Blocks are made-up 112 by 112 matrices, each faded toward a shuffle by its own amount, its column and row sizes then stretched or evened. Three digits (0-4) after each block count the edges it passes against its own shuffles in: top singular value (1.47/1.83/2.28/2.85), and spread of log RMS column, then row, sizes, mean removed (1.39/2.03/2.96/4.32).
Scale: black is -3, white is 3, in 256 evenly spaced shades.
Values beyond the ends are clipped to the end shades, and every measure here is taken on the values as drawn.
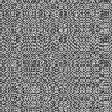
4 0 1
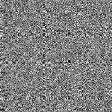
3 2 2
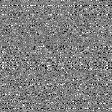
3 0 3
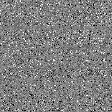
0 1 2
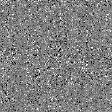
0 2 2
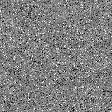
1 0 0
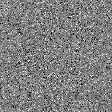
2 1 0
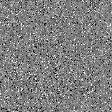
1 1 1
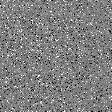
0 1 1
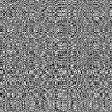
4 2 2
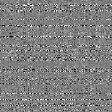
3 2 4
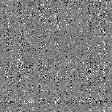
0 3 2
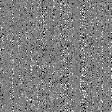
0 3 0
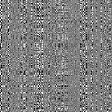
4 4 2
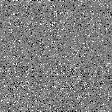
0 1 2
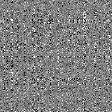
2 3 2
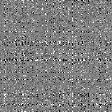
2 3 3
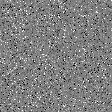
0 1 0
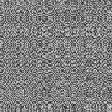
4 1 1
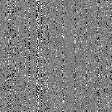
2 4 0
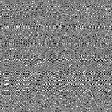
4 0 3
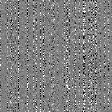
3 4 0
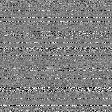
2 0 4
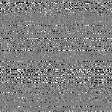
3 0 4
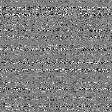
2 1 4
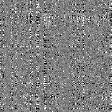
3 3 2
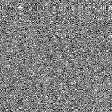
3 0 2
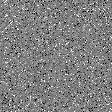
0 1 0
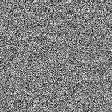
2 0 0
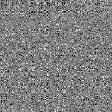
3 2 2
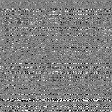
4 1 4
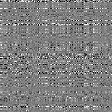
4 2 4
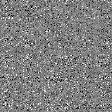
1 2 2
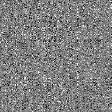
2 2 2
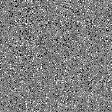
0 2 1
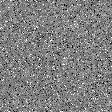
0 0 1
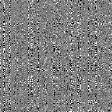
2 4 2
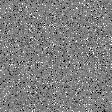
1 1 1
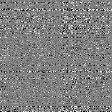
1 2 4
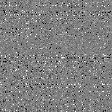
1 2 3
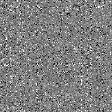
1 2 1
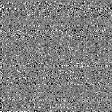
2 1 3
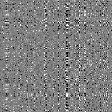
4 3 2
